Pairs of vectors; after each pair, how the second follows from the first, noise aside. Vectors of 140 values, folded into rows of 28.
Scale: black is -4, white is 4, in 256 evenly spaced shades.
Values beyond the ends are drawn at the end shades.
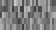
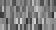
reversed, negated.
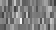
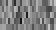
negated.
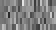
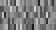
reversed, negated.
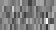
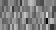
negated.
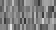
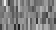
wrapped around.
